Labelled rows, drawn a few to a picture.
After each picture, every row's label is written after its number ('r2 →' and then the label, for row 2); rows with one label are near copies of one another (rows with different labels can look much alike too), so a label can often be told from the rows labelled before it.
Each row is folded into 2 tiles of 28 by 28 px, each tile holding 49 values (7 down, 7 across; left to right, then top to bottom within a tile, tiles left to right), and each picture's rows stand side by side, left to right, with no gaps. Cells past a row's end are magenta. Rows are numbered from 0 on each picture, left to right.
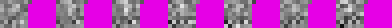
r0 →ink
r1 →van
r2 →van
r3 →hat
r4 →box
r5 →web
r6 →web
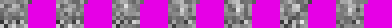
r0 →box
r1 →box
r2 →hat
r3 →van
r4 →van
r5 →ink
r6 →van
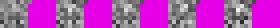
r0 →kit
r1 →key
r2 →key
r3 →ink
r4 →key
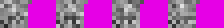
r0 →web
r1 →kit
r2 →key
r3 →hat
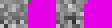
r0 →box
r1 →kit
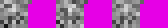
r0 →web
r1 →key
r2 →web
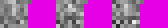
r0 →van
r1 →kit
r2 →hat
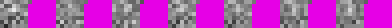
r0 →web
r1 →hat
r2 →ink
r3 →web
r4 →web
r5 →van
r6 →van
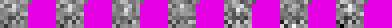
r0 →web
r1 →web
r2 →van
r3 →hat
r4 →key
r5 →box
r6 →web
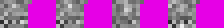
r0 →hat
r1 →hat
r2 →van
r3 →box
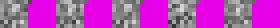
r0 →ink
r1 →van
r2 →ink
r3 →web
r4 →van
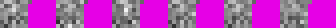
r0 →web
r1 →box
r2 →van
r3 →web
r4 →web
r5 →kit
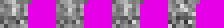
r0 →van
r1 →van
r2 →van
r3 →kit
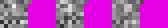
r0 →hat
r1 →web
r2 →ink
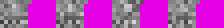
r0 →hat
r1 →kit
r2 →ink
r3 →kit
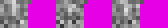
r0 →van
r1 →key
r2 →van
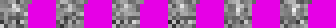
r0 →kit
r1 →web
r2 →hat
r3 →hat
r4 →van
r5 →van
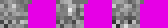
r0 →hat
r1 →van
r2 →box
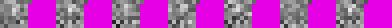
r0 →van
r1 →key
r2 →hat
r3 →ink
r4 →web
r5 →box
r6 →key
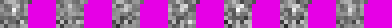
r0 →van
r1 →hat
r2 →web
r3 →ink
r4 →key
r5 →key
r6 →van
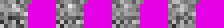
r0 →kit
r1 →hat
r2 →hat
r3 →web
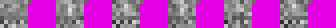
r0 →box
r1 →van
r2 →hat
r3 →van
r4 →kit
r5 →hat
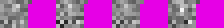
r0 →ink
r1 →hat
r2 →hat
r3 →van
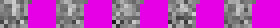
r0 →van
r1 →van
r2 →hat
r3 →kit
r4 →van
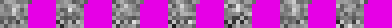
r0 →van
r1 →key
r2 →hat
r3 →hat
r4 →web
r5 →van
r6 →box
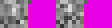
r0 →van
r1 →web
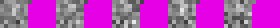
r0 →van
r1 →ink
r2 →ink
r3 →van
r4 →kit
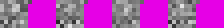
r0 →ink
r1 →box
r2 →van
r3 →hat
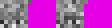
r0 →box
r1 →kit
